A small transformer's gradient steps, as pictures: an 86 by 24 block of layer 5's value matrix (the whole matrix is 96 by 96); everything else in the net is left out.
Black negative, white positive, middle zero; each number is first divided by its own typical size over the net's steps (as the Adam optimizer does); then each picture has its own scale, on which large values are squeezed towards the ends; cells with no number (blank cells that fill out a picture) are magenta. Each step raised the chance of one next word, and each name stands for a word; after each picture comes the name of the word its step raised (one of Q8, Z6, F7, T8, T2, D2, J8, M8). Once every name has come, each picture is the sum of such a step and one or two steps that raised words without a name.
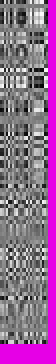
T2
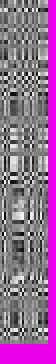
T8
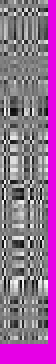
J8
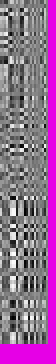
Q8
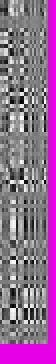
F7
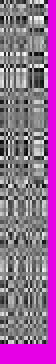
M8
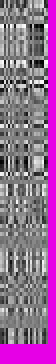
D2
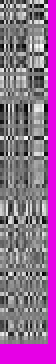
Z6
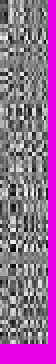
J8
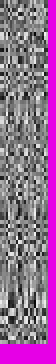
Q8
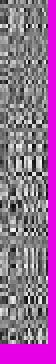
D2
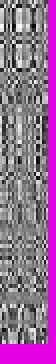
D2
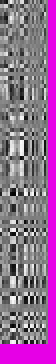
M8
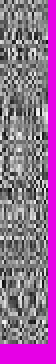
J8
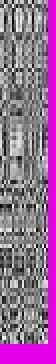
M8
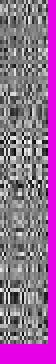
M8
